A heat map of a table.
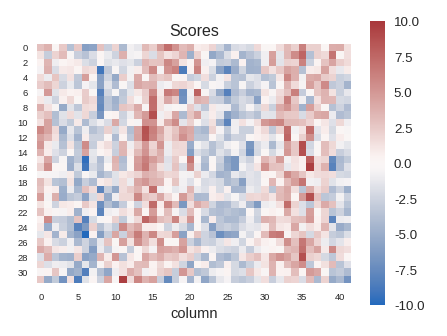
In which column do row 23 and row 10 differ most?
39
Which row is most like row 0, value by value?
27
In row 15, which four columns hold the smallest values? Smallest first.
6, 39, 26, 25
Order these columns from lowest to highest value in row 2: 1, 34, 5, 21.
5, 34, 1, 21
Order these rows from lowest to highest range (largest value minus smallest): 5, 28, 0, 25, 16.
5, 0, 28, 25, 16
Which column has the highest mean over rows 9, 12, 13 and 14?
14
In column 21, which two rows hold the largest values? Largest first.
6, 3
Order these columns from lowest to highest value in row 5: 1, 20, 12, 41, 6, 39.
41, 39, 12, 6, 20, 1
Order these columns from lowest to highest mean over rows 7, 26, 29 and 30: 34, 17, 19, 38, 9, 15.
9, 19, 38, 17, 15, 34
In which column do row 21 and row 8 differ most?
36
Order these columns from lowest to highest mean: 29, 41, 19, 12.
41, 29, 19, 12
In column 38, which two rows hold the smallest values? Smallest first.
20, 28
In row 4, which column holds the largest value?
33
